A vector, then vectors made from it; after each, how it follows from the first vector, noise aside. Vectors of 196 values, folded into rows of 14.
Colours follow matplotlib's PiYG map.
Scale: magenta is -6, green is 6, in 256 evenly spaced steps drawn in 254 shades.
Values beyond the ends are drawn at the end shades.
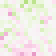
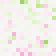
reversed, negated, partly zeroed.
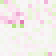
wrapped around, partly zeroed.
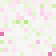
wrapped around, partly zeroed.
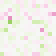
wrapped around, partly zeroed.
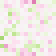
sign-scrambled.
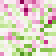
reversed, scaled up.
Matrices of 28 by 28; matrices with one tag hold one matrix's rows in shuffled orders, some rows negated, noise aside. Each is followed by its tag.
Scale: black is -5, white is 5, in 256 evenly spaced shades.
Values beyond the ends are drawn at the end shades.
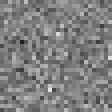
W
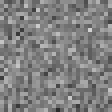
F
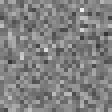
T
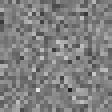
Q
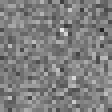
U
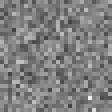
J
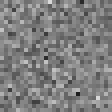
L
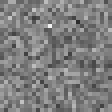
L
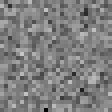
T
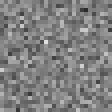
T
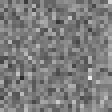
F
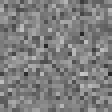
T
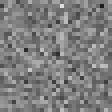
U
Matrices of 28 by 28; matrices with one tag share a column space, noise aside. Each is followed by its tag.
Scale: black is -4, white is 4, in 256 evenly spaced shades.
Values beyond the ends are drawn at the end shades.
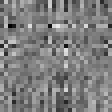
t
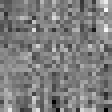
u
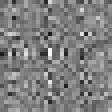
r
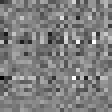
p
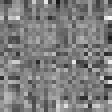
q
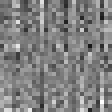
u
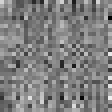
q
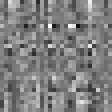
t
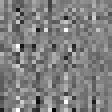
u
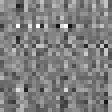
t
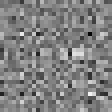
r
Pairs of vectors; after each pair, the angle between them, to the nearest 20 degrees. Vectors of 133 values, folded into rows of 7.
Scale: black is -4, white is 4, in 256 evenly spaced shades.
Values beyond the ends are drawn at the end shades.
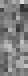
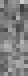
20 degrees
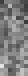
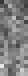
20 degrees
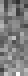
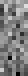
140 degrees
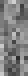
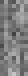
140 degrees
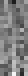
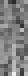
20 degrees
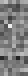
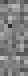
160 degrees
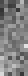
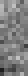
140 degrees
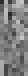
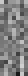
120 degrees
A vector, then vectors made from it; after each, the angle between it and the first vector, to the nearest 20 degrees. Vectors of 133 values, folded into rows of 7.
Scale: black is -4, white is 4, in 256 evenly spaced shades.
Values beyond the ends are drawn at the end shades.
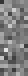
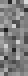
80 degrees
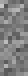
80 degrees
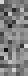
160 degrees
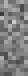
60 degrees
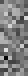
40 degrees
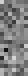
160 degrees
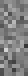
40 degrees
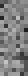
80 degrees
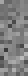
140 degrees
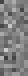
40 degrees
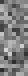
40 degrees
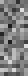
140 degrees
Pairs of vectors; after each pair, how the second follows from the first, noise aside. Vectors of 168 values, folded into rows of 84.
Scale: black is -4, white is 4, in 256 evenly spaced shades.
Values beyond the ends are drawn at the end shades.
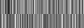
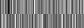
copied.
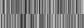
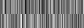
sign-scrambled.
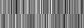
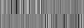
partly zeroed.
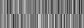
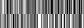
scaled up.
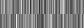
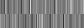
negated, partly zeroed.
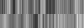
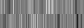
negated, partly zeroed.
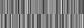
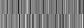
partly zeroed.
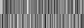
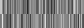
sign-scrambled.
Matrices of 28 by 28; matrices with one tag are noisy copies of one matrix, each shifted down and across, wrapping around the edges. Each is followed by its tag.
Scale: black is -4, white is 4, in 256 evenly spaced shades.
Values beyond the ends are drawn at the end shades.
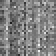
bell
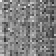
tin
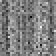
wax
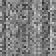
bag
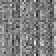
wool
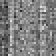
tin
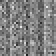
wool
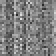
bag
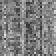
bell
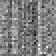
tin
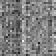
tin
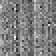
wool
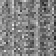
bell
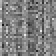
bell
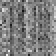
wax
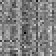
bell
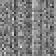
wool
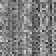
bag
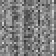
bell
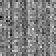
wool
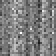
wax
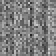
wool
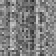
tin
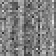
bell
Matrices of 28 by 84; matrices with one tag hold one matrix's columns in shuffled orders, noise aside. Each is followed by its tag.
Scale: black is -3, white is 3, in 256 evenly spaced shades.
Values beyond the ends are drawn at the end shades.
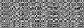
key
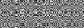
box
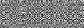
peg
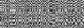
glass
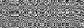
box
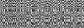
glass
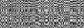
glass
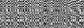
glass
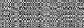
key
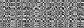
key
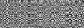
peg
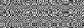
box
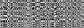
key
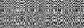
glass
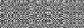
peg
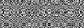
box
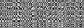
key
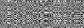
peg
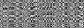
key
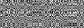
box
